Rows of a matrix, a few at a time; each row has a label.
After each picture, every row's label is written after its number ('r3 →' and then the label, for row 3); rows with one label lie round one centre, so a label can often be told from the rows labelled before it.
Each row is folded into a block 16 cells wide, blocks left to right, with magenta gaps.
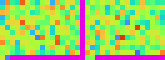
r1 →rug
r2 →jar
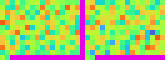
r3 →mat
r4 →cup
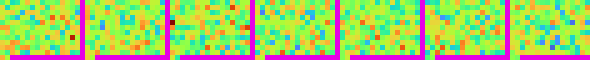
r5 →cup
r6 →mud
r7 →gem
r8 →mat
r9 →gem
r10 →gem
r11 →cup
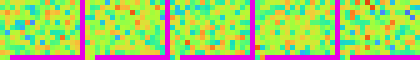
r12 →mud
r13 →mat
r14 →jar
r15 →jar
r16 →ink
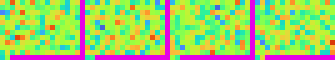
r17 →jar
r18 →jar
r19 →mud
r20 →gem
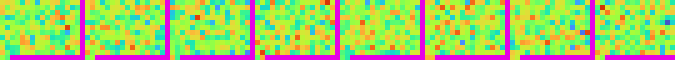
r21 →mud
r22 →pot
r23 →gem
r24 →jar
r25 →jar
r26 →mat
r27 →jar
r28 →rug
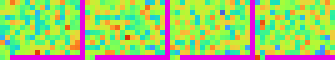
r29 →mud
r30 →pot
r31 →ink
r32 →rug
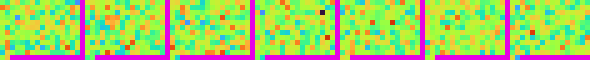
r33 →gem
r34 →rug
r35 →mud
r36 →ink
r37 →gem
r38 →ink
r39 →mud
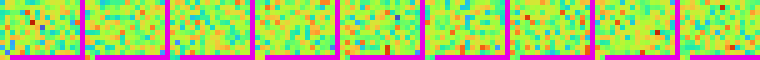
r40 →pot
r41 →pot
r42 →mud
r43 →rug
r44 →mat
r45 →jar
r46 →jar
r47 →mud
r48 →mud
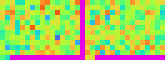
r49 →mud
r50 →gem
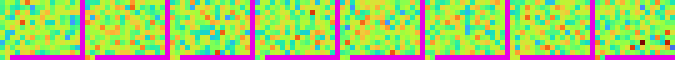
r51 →rug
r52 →ink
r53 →cup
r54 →pot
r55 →gem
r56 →gem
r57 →jar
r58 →mud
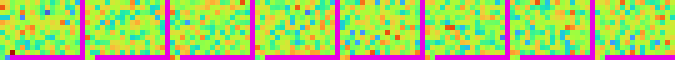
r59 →gem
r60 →ink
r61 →mat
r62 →mud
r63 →rug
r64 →mat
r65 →rug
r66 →rug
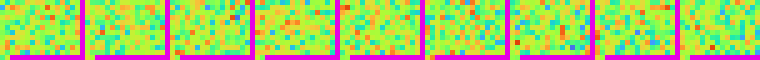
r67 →ink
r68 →mat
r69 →jar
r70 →mat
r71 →gem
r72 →mat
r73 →jar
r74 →mat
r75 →ink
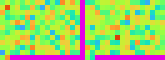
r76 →gem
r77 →ink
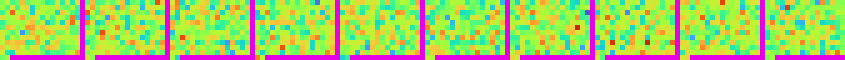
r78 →jar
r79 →gem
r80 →gem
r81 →rug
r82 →jar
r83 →gem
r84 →gem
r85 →jar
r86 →cup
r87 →rug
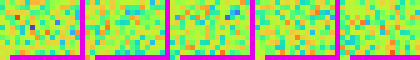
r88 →jar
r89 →ink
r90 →ink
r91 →jar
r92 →mud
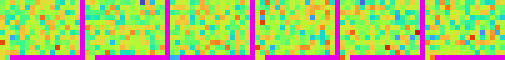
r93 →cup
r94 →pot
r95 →ink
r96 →mud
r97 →mat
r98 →jar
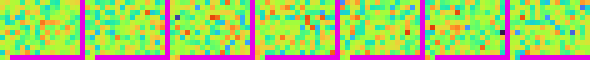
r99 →gem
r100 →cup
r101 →rug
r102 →ink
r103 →jar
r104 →pot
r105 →ink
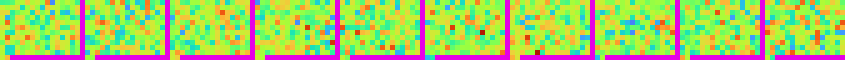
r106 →ink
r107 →gem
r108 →rug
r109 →jar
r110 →gem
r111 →cup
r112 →gem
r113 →cup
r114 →rug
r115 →cup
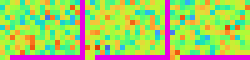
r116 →ink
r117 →mat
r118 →gem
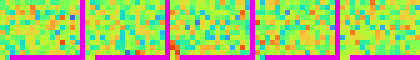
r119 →ink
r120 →gem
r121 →mud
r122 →jar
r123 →cup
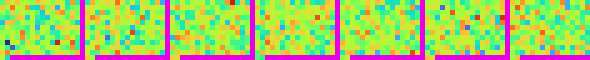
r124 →mud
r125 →mat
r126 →gem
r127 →jar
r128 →gem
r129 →pot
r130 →pot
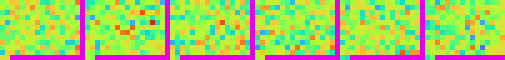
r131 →jar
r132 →mud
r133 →ink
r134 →pot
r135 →jar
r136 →cup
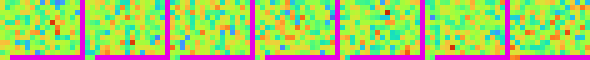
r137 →gem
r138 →rug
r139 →ink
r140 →jar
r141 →mat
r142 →ink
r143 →gem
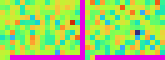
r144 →cup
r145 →mat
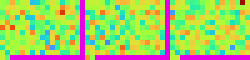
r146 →pot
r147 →mud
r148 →jar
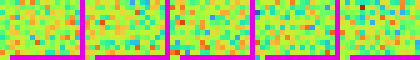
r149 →jar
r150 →gem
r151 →mud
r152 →jar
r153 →ink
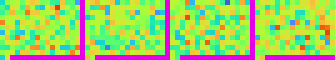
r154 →jar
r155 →mat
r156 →jar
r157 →cup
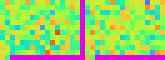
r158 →cup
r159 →rug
